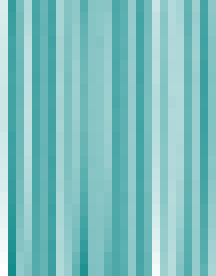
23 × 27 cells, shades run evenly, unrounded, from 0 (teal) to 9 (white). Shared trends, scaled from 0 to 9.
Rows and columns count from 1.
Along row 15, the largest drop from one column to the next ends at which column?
2
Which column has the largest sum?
1
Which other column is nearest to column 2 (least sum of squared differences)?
7
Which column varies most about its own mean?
11
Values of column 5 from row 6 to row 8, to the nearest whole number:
2 2 2
